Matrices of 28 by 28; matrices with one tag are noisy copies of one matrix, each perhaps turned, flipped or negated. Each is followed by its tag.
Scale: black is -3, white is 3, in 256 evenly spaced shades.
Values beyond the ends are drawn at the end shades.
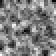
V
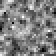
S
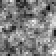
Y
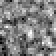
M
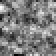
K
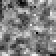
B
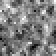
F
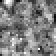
K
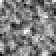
V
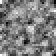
V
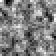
K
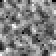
V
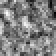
M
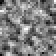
V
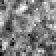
F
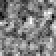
M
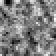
K
